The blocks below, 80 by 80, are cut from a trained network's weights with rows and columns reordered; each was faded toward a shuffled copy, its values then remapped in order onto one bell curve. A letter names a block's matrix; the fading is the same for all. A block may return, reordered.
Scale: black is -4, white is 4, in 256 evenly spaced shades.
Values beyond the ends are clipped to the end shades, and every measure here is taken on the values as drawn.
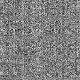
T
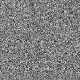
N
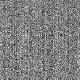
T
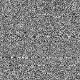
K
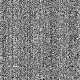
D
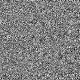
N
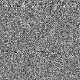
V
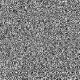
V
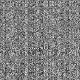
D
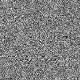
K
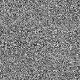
N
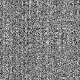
T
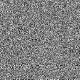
N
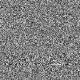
V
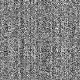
D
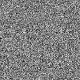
N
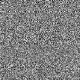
K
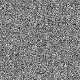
N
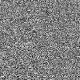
V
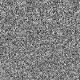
N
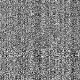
D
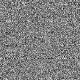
K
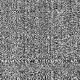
T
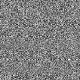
K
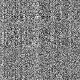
T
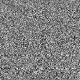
V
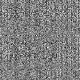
T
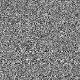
K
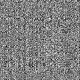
T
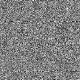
K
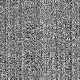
D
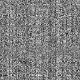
D
